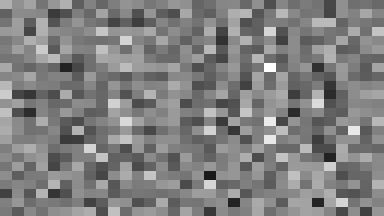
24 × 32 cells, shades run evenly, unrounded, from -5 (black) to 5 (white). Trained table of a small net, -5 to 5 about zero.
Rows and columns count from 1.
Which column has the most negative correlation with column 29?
27
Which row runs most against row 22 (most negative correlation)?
1
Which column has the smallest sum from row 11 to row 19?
28
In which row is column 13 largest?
20
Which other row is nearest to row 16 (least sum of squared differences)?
8
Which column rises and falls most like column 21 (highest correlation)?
31
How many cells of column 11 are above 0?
15
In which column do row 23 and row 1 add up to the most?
29
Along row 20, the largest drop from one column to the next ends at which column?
18
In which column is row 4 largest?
23
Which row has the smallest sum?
9
